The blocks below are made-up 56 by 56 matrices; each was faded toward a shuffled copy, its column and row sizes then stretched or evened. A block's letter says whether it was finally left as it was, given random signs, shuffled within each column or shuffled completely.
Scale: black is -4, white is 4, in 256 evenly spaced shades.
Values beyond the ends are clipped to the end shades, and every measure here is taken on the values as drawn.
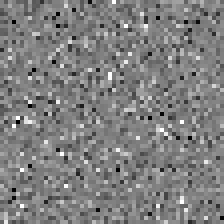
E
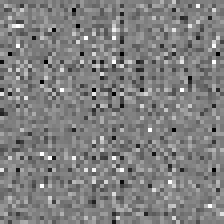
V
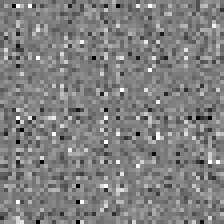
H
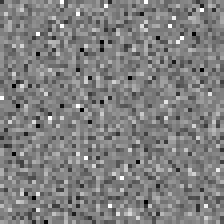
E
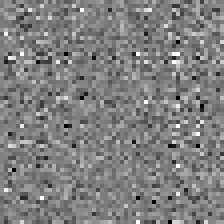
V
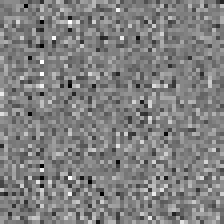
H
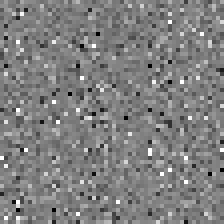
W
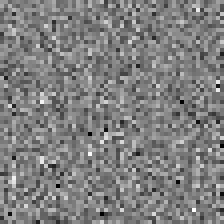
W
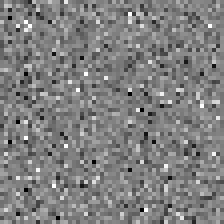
W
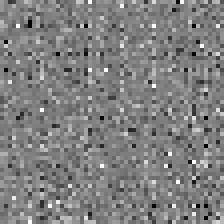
V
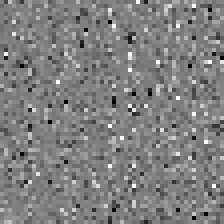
W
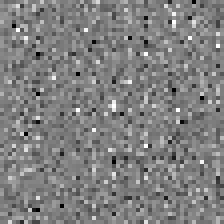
W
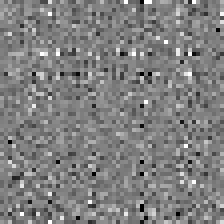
V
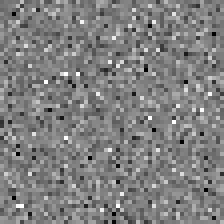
E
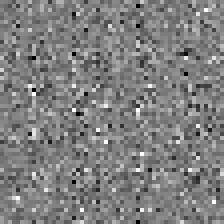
H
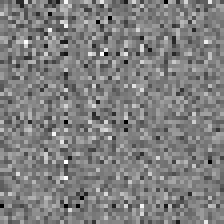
H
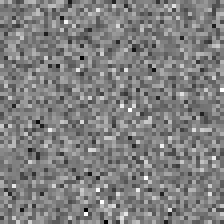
E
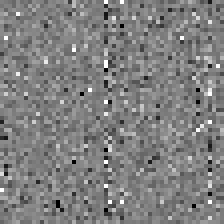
W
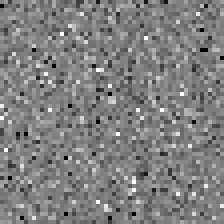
E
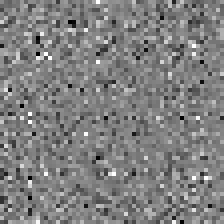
V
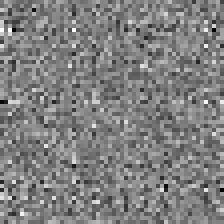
H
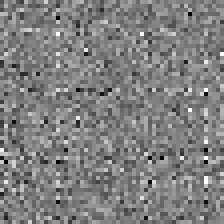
V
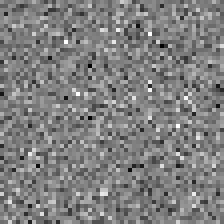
E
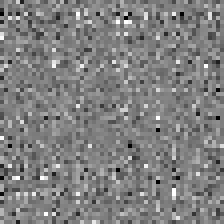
H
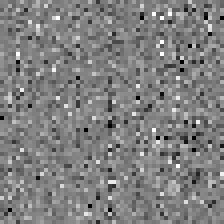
W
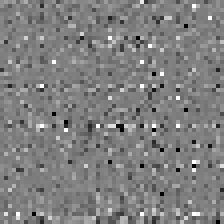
V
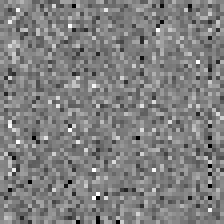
W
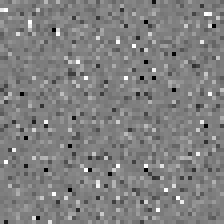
E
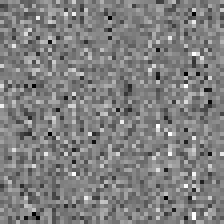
W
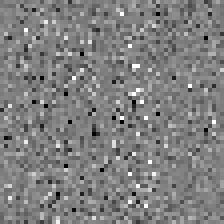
W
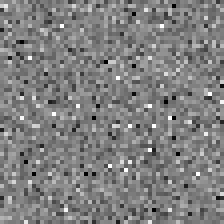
E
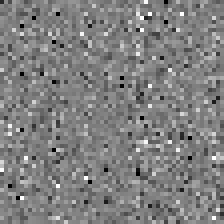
W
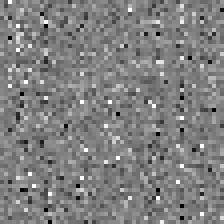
W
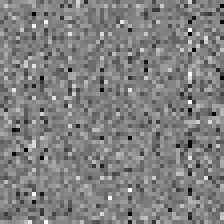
W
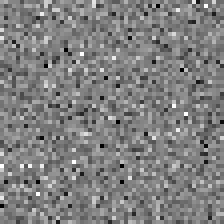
E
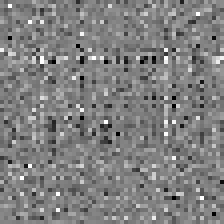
V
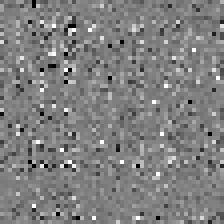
H
